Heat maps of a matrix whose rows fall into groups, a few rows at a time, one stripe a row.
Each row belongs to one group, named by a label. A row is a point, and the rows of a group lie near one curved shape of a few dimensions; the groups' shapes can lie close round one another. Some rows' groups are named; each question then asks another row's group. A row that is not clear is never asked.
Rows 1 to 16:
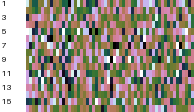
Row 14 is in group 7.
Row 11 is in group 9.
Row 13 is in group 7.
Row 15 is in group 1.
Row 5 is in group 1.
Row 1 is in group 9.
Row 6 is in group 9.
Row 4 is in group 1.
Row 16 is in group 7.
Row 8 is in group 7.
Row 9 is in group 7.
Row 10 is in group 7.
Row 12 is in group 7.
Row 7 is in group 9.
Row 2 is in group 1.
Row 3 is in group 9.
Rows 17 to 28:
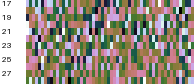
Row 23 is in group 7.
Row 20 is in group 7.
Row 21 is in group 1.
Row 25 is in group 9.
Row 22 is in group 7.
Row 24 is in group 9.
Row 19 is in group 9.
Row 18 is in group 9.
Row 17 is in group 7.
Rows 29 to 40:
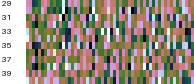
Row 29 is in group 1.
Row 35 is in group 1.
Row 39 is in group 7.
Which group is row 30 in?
1
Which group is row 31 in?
1
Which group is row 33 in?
7
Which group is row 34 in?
7
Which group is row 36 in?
1
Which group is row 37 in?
7
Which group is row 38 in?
1
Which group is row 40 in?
7
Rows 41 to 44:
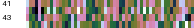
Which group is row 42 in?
1
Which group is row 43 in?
9
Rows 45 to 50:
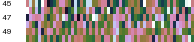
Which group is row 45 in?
9
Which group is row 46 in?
7
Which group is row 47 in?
9
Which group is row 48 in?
1
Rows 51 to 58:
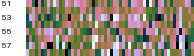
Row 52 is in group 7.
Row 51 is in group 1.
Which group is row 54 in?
7
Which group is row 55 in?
9
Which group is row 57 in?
9
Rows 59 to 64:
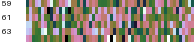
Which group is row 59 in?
9
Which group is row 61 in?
7
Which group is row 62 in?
1
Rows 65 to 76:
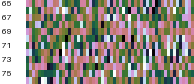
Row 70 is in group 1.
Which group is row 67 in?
7
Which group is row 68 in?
9
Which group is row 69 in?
9
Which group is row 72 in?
1
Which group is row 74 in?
9
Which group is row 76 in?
9
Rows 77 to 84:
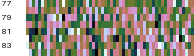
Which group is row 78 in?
7
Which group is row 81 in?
1
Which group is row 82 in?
9
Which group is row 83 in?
7
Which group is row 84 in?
1
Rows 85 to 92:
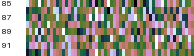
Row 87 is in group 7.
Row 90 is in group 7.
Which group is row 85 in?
7
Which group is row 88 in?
7
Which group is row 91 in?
9
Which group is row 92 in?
1
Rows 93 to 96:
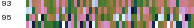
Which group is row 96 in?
1
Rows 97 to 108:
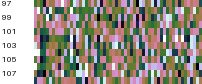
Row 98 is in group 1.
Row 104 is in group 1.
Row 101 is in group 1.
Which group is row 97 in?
1
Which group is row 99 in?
7
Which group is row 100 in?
7
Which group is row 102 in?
1
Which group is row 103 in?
1
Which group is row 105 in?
1
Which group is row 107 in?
1
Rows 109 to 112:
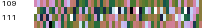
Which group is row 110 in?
1
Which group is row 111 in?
1
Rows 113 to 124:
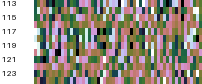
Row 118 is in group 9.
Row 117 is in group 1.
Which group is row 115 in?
7
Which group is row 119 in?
1
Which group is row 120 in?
9
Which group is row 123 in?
7
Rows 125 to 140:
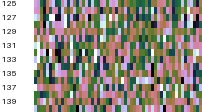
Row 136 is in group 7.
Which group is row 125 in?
9
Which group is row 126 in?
1
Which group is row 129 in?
7
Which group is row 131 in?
1
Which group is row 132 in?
9
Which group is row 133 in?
1
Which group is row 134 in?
7
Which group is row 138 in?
1
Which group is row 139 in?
9
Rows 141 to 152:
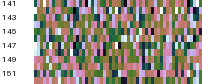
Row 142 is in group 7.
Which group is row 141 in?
9
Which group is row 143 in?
9
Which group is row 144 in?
1
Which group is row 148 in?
1
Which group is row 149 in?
7
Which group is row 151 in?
7
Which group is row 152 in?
9
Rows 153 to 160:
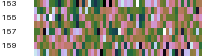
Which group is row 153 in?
9
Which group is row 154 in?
9
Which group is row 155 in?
9
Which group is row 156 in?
9
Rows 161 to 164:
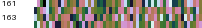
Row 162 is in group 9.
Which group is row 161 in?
1
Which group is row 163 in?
1
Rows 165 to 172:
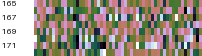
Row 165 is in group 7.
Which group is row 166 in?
9
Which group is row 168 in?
7
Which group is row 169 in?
9
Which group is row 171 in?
9
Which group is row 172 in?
1
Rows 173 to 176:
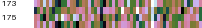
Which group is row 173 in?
9
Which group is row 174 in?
7
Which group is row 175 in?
1
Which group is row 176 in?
9
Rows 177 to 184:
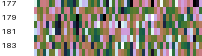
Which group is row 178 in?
9
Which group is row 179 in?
9
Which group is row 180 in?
7
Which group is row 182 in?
9
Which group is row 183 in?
7
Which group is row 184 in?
7
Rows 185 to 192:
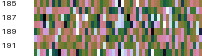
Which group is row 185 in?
7
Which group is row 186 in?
7
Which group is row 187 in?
1
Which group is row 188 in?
7
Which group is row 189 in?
9
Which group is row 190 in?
7
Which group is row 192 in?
7
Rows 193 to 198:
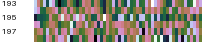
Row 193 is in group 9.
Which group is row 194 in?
1
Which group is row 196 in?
1
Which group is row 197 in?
7
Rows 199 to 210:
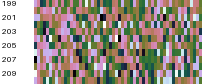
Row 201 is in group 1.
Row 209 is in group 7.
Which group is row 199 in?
1
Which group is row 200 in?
9
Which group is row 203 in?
1
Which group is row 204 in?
7
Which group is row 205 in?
9
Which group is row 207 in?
9
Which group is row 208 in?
9
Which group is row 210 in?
7
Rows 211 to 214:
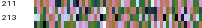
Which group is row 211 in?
9
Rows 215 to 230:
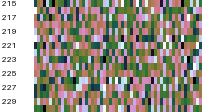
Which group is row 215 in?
7
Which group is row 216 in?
9
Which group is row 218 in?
7
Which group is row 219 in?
7
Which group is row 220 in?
7
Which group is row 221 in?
7
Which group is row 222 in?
7
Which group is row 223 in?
9
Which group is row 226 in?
7
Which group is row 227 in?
1
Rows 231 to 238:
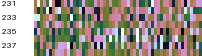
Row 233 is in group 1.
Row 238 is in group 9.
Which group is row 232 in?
9
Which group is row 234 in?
9
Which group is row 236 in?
7
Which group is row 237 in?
1
